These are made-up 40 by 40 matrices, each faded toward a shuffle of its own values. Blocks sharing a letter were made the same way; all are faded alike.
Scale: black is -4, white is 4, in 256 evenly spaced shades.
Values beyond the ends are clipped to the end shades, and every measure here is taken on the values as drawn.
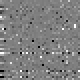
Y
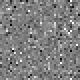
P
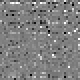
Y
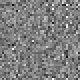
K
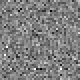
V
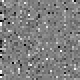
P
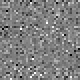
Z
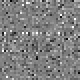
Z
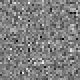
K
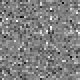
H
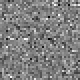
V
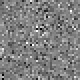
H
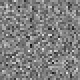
K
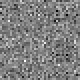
K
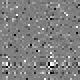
Y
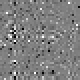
Y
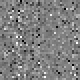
P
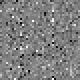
P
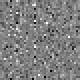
H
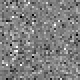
H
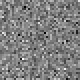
V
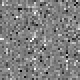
P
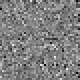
V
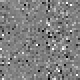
P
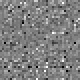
Z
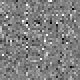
H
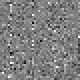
H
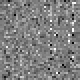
P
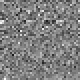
K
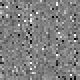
P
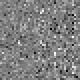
H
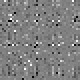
Y
